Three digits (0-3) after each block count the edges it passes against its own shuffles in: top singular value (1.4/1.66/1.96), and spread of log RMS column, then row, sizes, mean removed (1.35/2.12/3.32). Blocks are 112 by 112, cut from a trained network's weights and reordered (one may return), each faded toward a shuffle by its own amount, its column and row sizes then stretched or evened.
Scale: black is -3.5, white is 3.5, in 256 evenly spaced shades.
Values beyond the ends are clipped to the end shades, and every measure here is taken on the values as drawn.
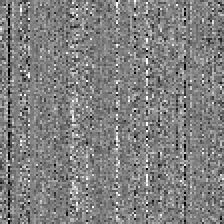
3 3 0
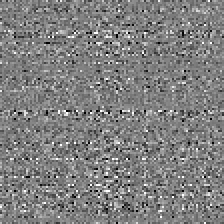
2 2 3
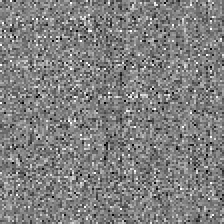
0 1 2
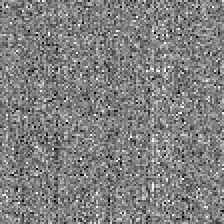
1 1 1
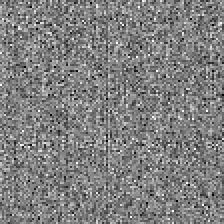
1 0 1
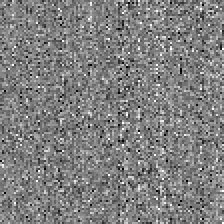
0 2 0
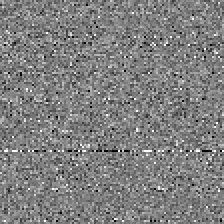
1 0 2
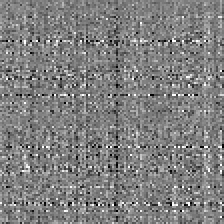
3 1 3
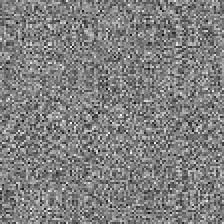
3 0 1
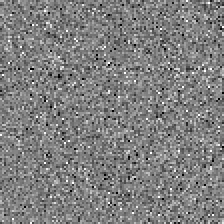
0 1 0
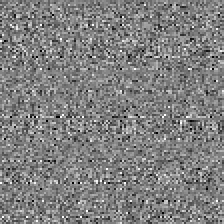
2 0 3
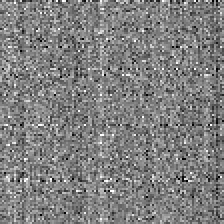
2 1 2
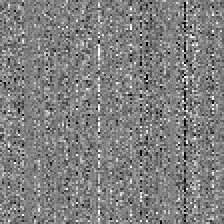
2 3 0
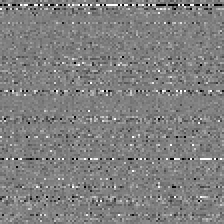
3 0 3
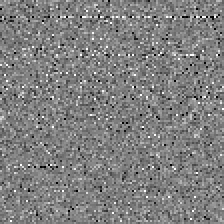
1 0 2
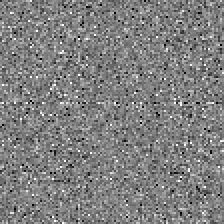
0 1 1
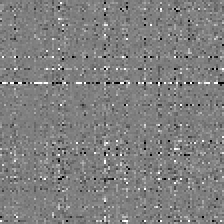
3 2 2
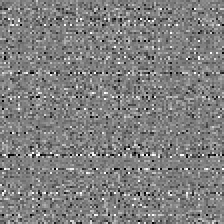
2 2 3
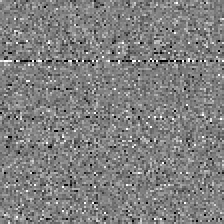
2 1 2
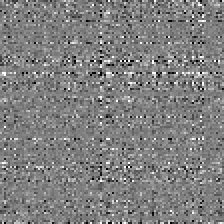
2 2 3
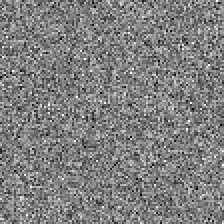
0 0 0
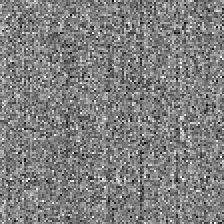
1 0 1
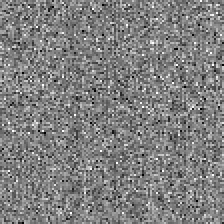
0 0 1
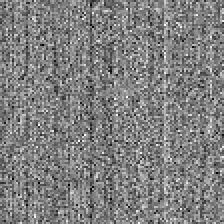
3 1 0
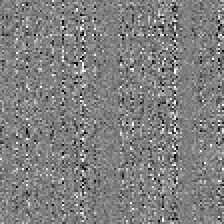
2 3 1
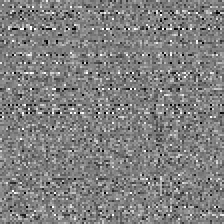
1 1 3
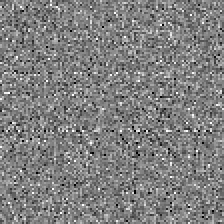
1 1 1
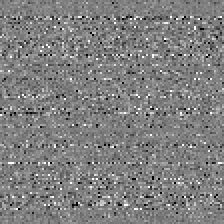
0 0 3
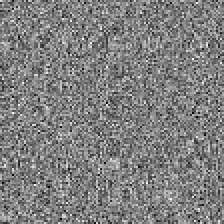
3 1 0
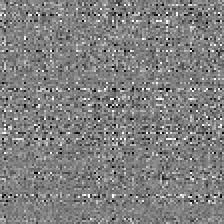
1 2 3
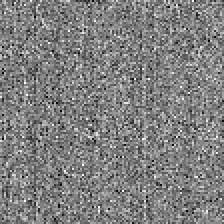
1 0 1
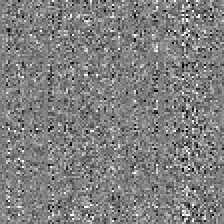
0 3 2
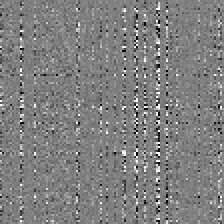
3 3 2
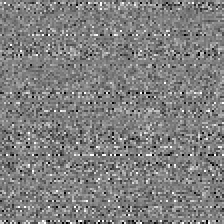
0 0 3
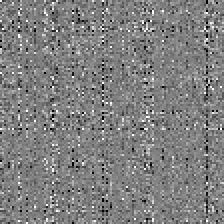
1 3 2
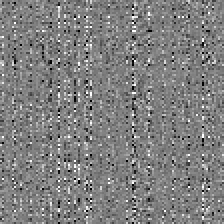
2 3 2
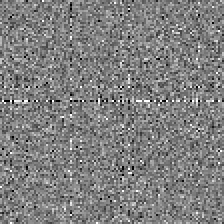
3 2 1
